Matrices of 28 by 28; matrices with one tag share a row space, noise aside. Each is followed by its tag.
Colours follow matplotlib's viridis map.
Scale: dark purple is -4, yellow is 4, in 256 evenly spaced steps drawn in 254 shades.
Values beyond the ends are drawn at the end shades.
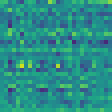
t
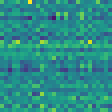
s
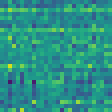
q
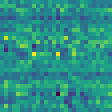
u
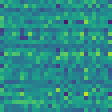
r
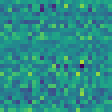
s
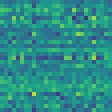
q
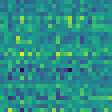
t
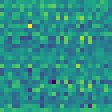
s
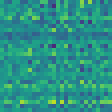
s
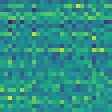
q
